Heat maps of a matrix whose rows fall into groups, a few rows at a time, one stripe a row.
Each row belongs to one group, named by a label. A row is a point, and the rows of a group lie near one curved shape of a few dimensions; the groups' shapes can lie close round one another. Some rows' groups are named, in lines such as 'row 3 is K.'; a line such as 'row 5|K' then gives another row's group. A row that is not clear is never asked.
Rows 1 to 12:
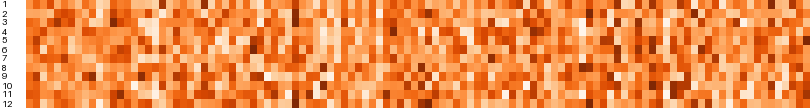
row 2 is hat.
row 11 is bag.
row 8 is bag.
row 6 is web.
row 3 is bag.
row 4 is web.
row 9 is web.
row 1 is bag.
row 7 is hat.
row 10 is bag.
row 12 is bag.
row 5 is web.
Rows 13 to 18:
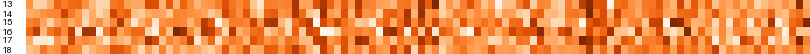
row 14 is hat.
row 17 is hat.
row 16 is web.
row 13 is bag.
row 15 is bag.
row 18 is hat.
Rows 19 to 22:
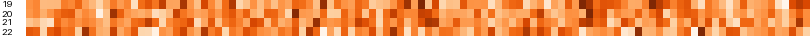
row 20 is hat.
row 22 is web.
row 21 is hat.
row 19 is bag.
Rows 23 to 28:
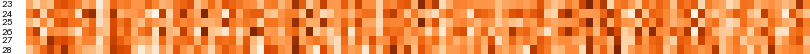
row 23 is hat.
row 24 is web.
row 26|web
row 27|bag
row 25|hat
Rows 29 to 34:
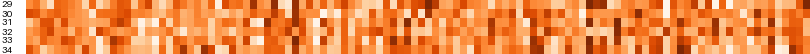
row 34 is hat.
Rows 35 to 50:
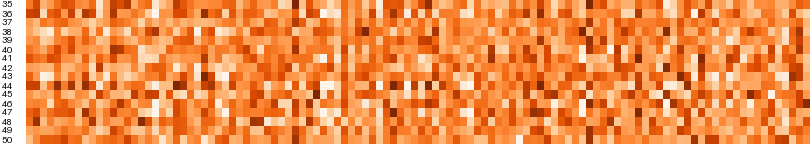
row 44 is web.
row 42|hat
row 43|hat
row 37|hat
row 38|hat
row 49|hat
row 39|hat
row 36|web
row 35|bag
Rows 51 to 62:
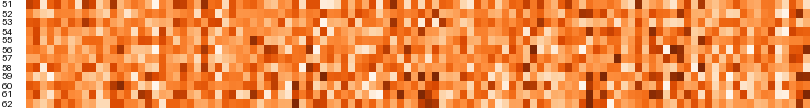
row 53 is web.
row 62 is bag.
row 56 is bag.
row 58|web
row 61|bag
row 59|bag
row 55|web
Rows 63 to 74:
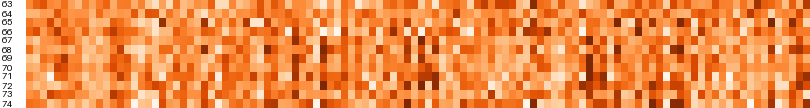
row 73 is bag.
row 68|bag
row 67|hat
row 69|hat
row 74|bag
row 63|web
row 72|bag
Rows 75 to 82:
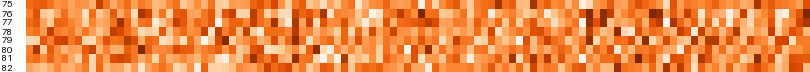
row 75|web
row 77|bag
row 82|hat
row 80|web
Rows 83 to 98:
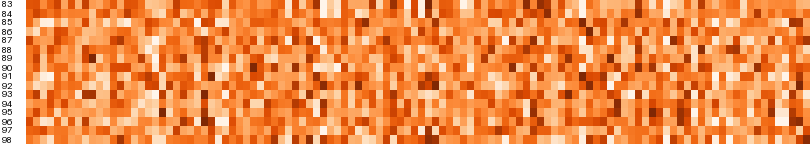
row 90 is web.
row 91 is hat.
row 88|web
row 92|bag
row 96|hat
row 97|web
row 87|bag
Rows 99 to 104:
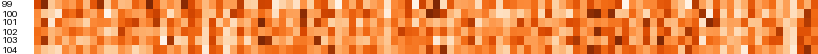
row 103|web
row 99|web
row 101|web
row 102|hat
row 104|hat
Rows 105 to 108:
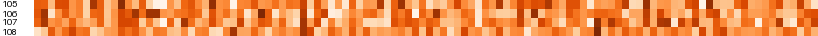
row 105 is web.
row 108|hat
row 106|web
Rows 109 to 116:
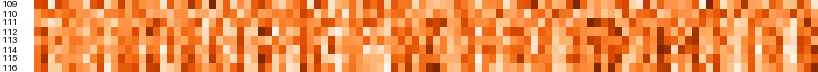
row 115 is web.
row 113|bag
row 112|web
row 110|hat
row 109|web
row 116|bag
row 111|hat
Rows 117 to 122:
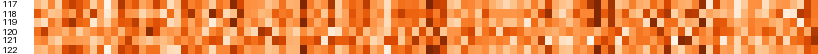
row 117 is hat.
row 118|hat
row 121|bag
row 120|web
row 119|hat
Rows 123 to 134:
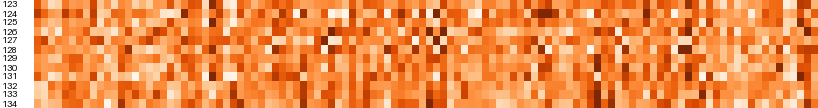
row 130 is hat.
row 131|hat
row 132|hat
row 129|hat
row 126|bag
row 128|bag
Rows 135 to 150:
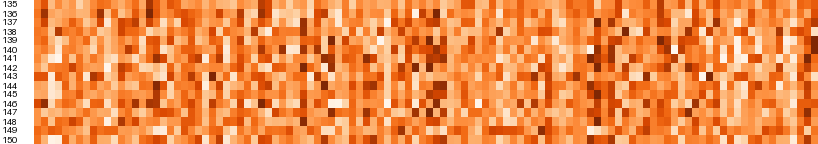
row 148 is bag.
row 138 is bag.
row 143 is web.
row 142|hat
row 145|hat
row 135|web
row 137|bag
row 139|bag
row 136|web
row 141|hat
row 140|bag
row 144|hat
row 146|web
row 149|web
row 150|hat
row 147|bag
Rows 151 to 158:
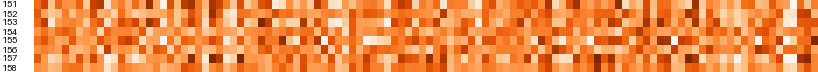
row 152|hat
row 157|hat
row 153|web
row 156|hat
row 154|hat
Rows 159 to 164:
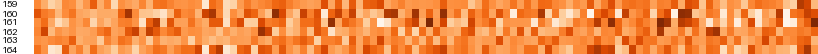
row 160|bag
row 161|bag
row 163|hat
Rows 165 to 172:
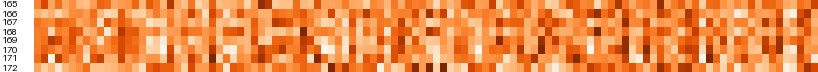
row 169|hat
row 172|bag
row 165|web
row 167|hat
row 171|web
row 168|bag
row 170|web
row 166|hat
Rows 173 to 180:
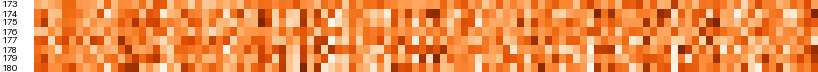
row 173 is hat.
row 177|web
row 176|hat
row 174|bag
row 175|web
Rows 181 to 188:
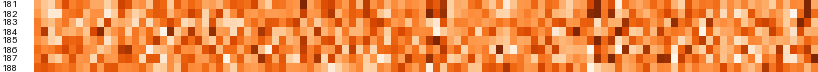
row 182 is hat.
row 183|hat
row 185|hat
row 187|bag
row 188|web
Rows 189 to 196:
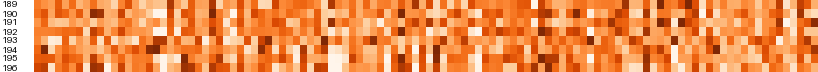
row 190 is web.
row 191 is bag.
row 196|web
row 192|web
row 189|bag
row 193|hat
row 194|web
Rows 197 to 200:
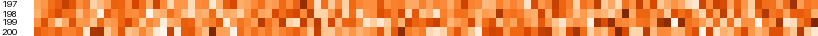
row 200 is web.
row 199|bag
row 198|hat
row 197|hat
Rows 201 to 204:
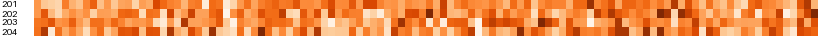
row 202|bag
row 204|web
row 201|hat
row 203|web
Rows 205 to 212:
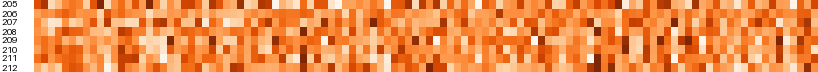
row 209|bag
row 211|bag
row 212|hat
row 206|hat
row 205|web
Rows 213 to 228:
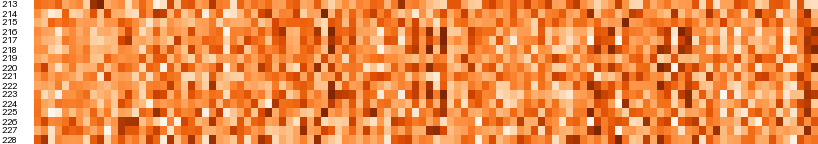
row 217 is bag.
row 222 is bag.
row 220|bag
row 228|web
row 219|hat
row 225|hat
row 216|bag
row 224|bag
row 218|bag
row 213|web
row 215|hat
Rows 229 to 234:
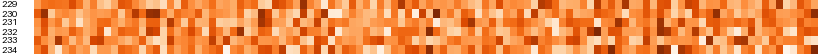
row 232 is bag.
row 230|web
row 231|web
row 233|web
